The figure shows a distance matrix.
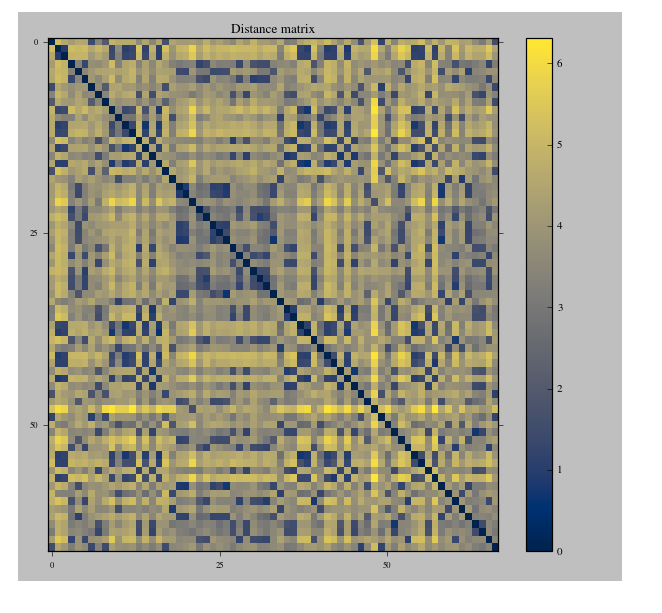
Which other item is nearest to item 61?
18
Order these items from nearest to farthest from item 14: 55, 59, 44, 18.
44, 55, 59, 18
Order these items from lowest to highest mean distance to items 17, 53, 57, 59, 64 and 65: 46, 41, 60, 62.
60, 46, 62, 41
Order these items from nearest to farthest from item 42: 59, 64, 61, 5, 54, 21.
54, 59, 61, 64, 5, 21
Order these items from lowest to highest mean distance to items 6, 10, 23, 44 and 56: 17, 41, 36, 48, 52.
36, 41, 17, 52, 48
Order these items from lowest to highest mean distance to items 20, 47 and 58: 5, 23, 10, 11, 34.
23, 5, 34, 10, 11
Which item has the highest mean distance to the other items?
48
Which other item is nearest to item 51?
63
